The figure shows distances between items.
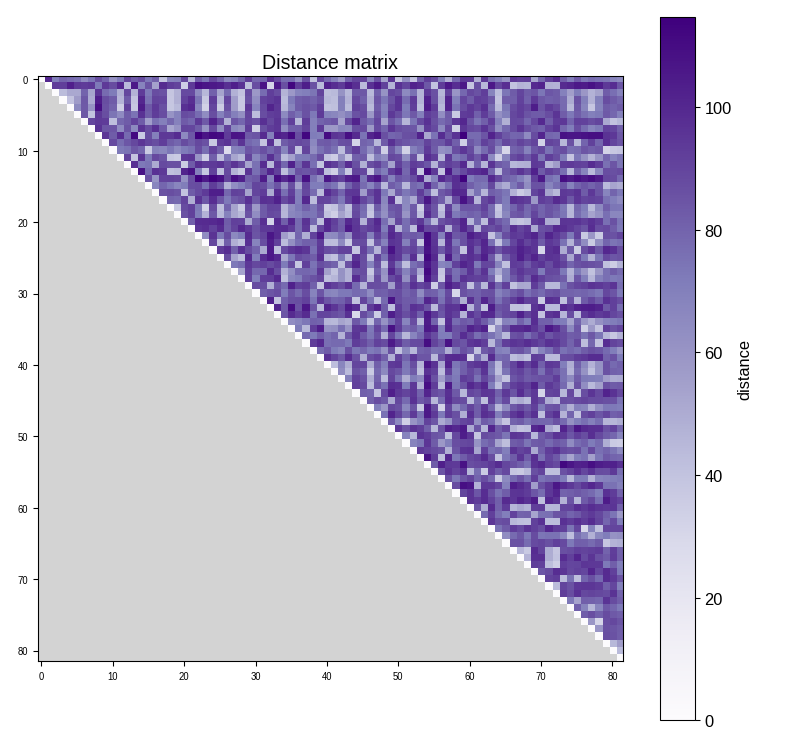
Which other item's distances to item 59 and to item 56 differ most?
28
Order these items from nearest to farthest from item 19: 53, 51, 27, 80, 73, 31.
53, 27, 51, 80, 73, 31
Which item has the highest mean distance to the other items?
54
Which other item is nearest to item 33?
44
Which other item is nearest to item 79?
10
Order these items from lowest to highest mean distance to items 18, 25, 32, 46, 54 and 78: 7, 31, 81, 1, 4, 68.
4, 7, 68, 81, 1, 31
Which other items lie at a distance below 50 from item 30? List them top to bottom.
5, 7, 58
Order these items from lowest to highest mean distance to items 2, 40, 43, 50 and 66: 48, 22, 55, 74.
74, 48, 22, 55
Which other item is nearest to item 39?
60
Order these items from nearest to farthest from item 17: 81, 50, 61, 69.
50, 61, 69, 81
